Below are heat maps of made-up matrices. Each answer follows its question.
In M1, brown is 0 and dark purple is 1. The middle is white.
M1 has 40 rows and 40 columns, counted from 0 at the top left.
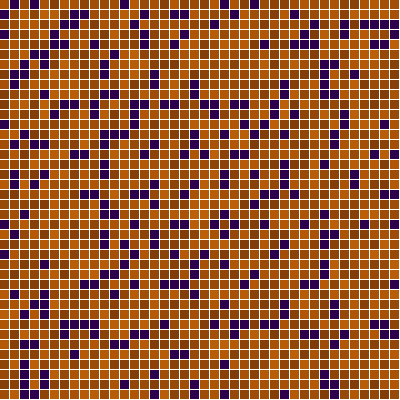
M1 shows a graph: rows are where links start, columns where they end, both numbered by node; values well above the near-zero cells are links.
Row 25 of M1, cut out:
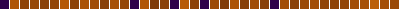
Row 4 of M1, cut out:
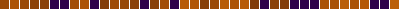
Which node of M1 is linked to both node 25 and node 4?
node 17
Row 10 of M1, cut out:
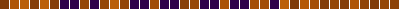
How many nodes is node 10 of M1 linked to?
12
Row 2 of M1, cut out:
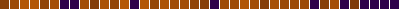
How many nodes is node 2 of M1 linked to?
10
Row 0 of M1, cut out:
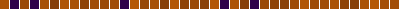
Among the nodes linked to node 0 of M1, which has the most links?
node 22
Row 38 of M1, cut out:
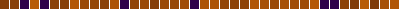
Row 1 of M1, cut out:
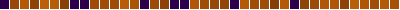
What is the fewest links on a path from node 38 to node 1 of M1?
3
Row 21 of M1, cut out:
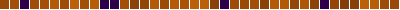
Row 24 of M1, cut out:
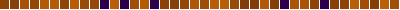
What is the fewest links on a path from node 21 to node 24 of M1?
2
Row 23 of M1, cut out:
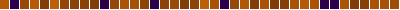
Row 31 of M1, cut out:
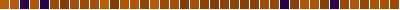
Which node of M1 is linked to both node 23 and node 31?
node 33
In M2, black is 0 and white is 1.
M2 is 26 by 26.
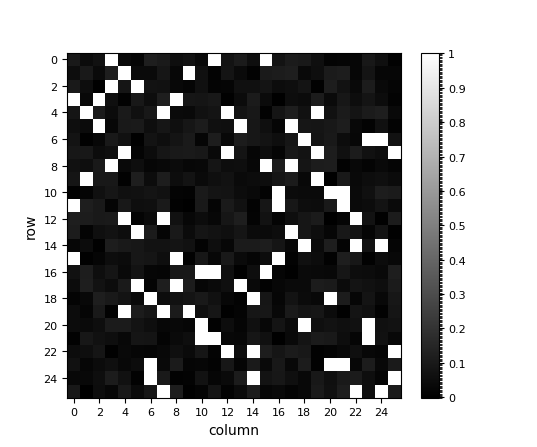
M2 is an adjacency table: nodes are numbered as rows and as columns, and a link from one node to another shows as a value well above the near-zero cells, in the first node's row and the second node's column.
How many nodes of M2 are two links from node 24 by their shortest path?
4
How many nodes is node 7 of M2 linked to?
4
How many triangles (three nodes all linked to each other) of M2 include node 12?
1
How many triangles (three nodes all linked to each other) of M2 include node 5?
1
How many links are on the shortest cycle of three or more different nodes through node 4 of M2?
3
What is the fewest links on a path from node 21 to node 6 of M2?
2
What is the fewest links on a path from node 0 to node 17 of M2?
3
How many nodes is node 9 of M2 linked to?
2
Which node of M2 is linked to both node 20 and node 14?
node 18
